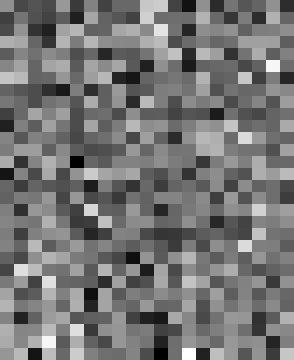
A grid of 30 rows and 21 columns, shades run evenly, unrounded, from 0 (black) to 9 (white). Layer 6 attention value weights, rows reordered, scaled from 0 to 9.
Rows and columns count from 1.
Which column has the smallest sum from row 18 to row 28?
7
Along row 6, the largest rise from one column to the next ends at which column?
20
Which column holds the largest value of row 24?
4
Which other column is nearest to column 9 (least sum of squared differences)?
21
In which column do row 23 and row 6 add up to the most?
2
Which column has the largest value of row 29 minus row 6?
14
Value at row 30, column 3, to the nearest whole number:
1
